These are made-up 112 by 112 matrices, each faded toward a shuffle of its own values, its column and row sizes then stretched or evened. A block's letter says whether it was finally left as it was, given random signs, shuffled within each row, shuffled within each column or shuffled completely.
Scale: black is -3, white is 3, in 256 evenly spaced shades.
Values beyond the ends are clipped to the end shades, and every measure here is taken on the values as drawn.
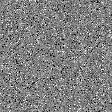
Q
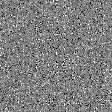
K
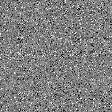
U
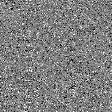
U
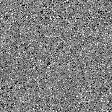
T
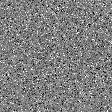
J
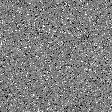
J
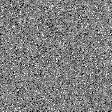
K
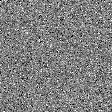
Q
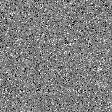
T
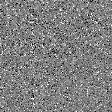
U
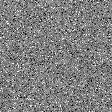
J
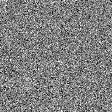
Q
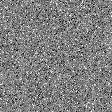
J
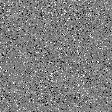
K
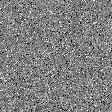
J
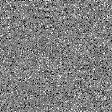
U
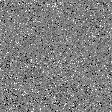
T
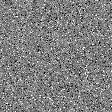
J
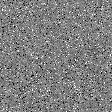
J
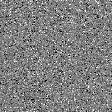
U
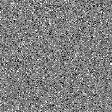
U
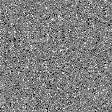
U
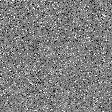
T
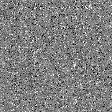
K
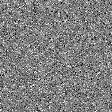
T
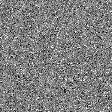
T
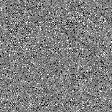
U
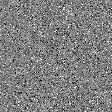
Q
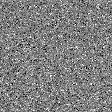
T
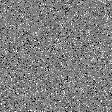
T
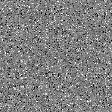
U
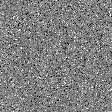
J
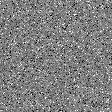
J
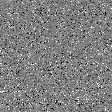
T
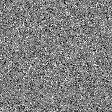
T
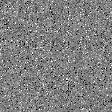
U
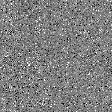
U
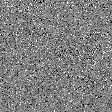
T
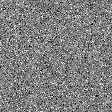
T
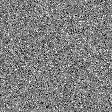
T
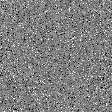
Q
